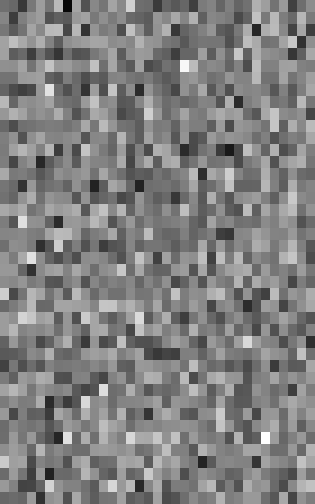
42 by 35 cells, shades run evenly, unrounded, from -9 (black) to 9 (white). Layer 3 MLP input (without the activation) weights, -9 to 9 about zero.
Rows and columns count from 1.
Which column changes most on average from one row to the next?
10
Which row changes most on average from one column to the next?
3
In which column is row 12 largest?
14
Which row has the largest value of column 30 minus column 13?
37
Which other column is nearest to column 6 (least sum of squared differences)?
13
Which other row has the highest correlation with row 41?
8
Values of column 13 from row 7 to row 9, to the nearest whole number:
0 5 1
